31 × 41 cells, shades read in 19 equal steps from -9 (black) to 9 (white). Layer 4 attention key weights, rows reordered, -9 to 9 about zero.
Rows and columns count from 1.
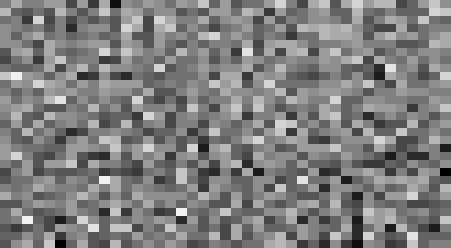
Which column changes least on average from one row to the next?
21
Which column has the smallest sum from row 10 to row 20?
19
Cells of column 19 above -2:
17
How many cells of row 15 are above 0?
15
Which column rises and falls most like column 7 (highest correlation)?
14
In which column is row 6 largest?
40
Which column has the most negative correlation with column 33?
11
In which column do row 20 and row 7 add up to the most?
2
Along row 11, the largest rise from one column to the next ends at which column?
37
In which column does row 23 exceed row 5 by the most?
10
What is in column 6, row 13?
7
